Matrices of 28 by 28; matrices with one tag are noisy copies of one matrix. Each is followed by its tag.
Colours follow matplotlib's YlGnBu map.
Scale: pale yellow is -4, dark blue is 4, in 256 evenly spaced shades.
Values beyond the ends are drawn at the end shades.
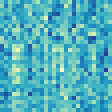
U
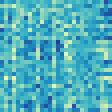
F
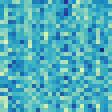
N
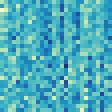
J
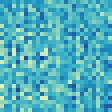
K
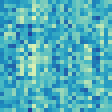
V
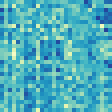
F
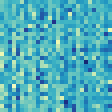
K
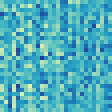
K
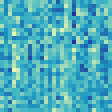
U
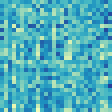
F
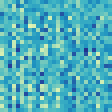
K
